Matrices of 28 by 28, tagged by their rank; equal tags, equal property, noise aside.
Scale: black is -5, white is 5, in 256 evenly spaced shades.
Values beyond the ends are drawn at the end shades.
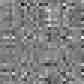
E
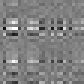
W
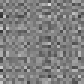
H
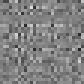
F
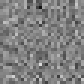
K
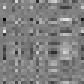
H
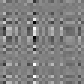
W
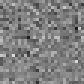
K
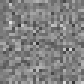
K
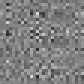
F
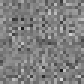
K
